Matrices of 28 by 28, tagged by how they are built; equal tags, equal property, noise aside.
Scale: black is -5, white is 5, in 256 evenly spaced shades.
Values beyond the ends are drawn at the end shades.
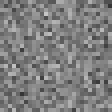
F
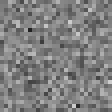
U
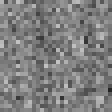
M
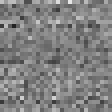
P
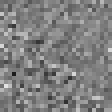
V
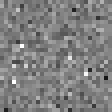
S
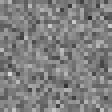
U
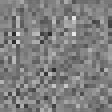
P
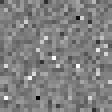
S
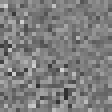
V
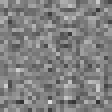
P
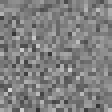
V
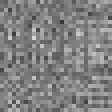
M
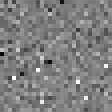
S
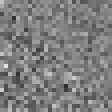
V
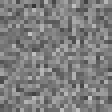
F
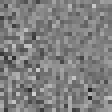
V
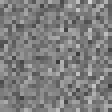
F
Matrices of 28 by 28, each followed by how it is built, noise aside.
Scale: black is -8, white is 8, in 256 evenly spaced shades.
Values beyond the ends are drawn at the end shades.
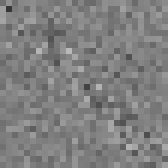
banded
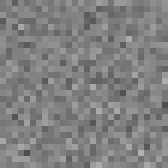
noise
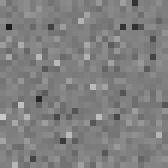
sparse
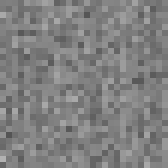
blocks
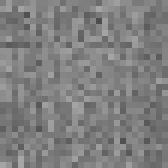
blocks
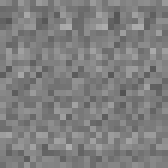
repeating columns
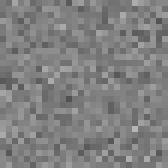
noise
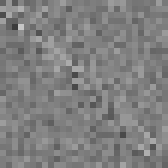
banded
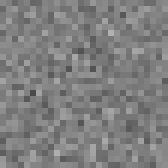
noise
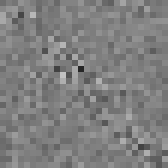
banded
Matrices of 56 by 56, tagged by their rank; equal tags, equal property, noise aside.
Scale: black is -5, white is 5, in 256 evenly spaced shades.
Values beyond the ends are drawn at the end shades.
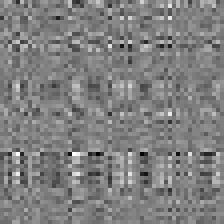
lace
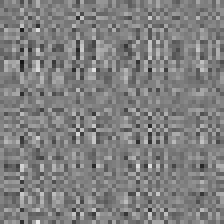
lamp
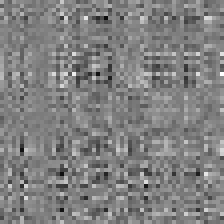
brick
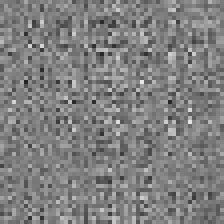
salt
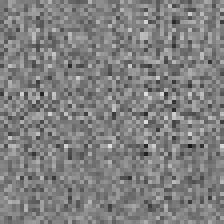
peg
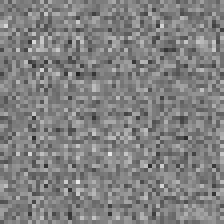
salt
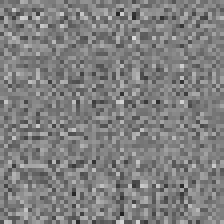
peg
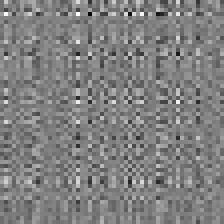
lace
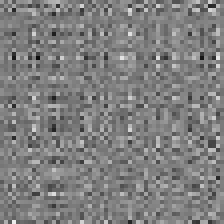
lamp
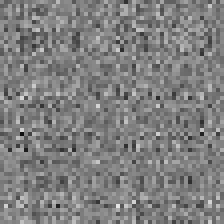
salt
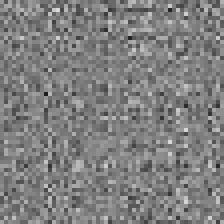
salt
